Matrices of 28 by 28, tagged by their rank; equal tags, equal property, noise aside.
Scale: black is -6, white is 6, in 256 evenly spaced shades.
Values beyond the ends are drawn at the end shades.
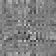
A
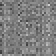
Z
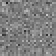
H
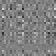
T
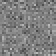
H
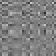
T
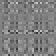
T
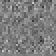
H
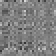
Z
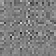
Z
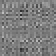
A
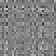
A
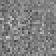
H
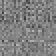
Z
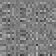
A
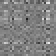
T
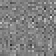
Z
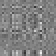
T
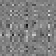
T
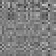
A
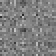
A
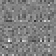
Z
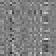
A
